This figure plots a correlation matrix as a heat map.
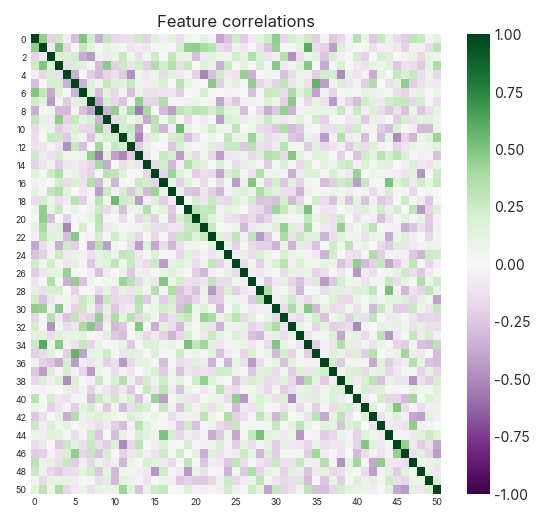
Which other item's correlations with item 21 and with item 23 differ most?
4
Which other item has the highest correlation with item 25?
40
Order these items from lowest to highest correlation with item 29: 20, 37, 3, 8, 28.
8, 20, 3, 37, 28
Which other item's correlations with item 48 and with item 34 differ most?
19
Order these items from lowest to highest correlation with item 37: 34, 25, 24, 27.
27, 34, 25, 24
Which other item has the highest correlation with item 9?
3
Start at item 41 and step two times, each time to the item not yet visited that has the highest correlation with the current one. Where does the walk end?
46
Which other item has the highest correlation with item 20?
1
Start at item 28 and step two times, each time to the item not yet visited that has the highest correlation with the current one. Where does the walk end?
16
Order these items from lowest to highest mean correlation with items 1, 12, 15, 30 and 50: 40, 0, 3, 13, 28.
13, 28, 40, 0, 3
